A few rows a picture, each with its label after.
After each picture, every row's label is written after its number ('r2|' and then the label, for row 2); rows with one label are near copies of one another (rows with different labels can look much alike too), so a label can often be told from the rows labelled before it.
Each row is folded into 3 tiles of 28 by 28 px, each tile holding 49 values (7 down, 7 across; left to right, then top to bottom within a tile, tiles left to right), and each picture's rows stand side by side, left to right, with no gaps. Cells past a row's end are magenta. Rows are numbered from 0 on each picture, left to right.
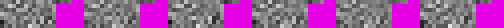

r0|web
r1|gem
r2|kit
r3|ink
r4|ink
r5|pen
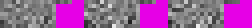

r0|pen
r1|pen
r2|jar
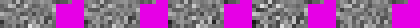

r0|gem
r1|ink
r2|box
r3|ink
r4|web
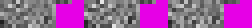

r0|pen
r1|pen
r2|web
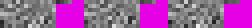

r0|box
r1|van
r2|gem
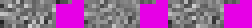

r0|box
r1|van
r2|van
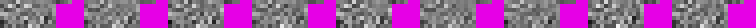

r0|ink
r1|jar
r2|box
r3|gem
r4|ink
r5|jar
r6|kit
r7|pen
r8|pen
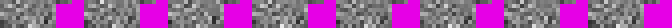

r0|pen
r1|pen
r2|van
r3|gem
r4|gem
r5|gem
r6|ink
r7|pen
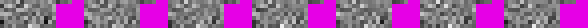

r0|van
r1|web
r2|pen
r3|jar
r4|box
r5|gem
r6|jar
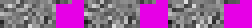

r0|van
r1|ink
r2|jar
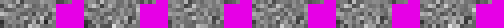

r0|box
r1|pen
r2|van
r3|van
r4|ink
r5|gem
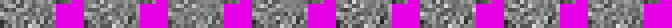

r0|web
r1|pen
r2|ink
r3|ink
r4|pen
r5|box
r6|pen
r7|web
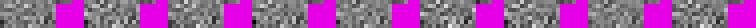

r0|kit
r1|web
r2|pen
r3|kit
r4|van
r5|gem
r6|ink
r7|van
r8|gem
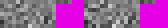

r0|van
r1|jar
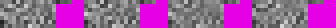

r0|web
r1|web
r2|web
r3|jar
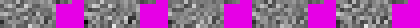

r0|van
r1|kit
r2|jar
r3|web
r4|web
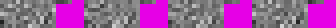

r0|box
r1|jar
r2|box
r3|box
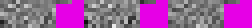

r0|ink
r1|kit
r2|gem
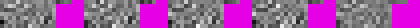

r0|kit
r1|pen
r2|jar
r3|jar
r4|ink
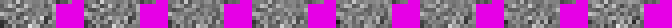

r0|pen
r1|pen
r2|web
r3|ink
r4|kit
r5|pen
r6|box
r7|gem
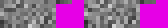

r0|jar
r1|web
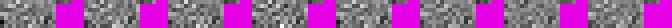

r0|kit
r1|pen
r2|gem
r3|gem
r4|kit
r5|van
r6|van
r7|pen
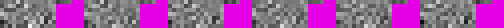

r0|jar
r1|web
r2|van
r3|jar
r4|gem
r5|kit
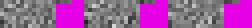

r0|web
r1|kit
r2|box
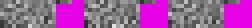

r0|pen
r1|web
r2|web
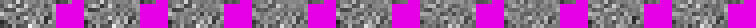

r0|pen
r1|jar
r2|jar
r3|jar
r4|jar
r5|gem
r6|box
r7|van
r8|gem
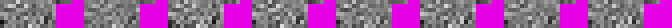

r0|kit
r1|gem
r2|pen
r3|van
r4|ink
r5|box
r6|van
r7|box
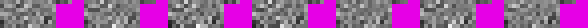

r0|van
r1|jar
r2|pen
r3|pen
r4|box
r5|jar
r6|kit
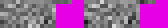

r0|gem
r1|kit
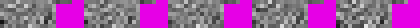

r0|kit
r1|van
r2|gem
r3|jar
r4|pen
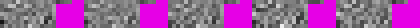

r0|kit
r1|kit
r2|pen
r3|jar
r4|web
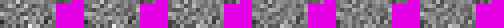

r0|gem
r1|gem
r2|pen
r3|pen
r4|web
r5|web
